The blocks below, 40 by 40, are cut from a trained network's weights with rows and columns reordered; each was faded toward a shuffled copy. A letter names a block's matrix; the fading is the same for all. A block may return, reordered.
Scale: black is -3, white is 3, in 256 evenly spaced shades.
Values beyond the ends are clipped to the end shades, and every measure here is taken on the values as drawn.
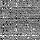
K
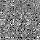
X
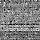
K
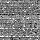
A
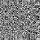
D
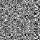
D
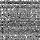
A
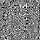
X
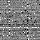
K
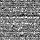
A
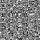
D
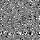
X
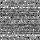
A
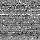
A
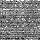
A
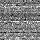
A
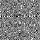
X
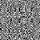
D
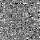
X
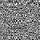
D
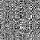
D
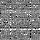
K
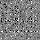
X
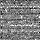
A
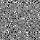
X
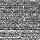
A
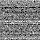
K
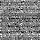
K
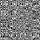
D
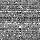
A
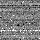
A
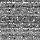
A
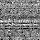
K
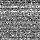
A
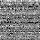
K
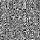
D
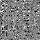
X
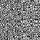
D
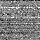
A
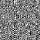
D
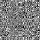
D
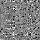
X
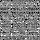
K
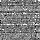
A
